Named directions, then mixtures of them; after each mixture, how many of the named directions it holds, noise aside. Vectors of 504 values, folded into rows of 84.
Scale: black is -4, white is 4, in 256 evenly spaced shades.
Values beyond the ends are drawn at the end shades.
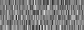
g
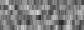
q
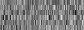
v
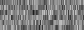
three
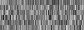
three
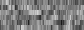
one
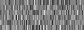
one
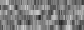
one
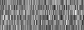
one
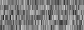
two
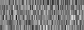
three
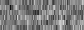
three
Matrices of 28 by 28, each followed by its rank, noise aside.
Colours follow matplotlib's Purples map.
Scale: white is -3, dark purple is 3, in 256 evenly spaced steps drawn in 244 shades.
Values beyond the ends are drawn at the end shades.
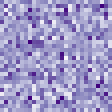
eight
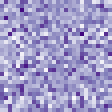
eight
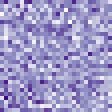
seven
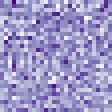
seven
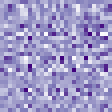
five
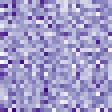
six
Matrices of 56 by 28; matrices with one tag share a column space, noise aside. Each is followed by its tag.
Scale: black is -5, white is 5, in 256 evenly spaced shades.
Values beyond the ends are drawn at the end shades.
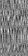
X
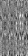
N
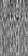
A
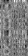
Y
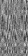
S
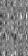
N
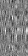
X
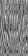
S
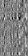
A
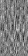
S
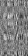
N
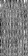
Y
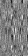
X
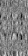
N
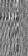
A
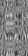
N
